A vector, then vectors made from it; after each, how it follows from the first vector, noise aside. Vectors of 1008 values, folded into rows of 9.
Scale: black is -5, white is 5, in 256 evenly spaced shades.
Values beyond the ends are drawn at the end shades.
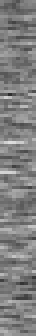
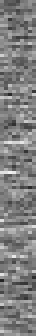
copied.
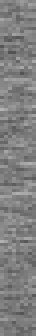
reversed, shrunk.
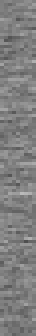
reversed, shrunk.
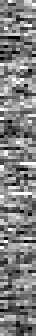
reversed, scaled up.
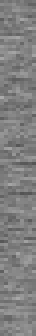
reversed, negated, shrunk.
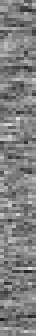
wrapped around, negated.
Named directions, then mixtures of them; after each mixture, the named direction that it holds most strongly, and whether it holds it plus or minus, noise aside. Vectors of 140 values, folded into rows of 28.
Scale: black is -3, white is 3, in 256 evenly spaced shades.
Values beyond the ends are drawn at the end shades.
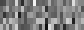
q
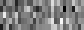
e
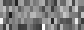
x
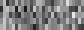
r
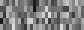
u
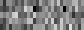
e, plus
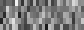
q, plus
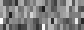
x, plus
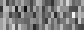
r, plus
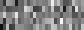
e, plus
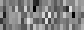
u, plus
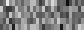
r, minus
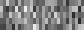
r, minus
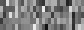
r, minus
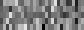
x, minus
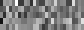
x, minus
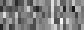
e, plus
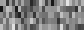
r, plus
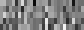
q, minus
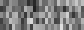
u, plus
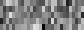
x, minus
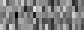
e, minus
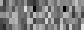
u, plus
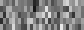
u, plus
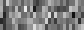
r, minus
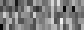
e, plus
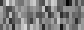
u, minus
